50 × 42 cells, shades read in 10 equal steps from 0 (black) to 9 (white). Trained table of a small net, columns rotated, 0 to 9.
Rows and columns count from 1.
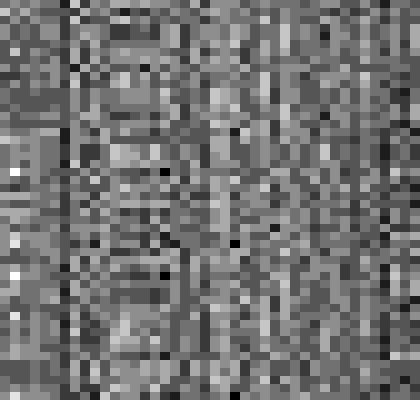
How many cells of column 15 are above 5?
7
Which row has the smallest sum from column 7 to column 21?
35
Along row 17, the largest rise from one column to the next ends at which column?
25
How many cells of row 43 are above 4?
12
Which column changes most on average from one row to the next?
17
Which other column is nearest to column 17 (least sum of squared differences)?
15
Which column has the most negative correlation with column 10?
19
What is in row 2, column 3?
6
